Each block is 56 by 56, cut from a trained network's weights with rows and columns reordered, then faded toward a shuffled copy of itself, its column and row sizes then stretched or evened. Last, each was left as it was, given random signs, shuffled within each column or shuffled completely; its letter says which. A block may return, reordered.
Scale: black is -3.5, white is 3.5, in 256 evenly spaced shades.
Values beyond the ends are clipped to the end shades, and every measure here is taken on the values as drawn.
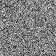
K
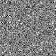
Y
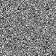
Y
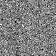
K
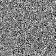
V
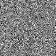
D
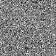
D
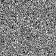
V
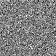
K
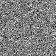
V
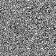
D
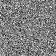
K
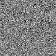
Y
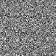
Y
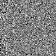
D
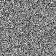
K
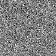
V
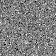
K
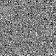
Y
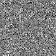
D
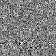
Y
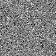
V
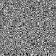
Y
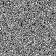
K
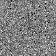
V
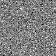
V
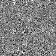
D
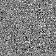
D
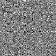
Y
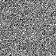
D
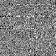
Y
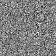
D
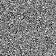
V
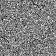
K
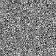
Y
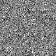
D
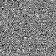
Y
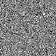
D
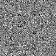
D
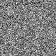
K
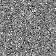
V
